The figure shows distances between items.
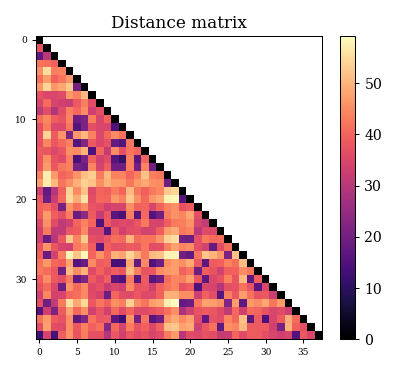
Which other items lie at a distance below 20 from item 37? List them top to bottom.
0, 2, 34
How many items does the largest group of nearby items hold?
11
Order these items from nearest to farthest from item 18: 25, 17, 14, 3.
17, 3, 14, 25
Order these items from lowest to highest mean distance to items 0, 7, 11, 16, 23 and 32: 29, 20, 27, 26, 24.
24, 26, 29, 20, 27
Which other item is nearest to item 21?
31
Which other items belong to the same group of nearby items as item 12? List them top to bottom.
4
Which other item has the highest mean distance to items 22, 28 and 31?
27
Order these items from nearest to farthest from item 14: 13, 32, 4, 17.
32, 13, 4, 17
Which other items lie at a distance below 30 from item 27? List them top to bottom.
1, 19, 20, 25, 33
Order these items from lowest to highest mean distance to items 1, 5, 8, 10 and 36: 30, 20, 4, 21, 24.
30, 24, 21, 20, 4
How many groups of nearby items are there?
9
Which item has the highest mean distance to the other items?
18
